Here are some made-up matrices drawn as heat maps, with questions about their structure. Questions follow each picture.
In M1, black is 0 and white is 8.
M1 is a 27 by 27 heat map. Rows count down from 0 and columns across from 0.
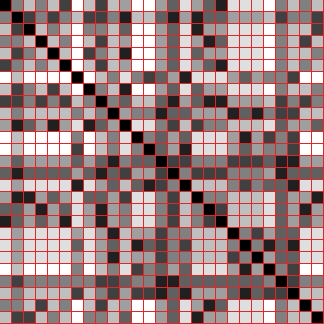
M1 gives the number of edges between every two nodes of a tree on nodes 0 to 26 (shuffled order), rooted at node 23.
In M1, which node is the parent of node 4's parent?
1
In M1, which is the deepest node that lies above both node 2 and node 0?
14
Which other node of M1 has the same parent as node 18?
17
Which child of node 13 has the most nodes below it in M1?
24
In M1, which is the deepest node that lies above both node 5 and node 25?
8
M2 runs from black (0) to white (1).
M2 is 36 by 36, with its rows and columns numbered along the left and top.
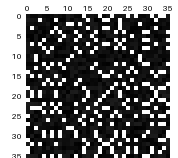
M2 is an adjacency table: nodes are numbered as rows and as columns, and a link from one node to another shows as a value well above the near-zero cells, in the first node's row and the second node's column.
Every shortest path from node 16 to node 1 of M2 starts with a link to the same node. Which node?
node 13
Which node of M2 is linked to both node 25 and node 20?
node 23
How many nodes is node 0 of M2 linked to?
8
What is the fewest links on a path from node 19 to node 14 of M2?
3
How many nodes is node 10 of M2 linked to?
3
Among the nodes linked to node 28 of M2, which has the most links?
node 2
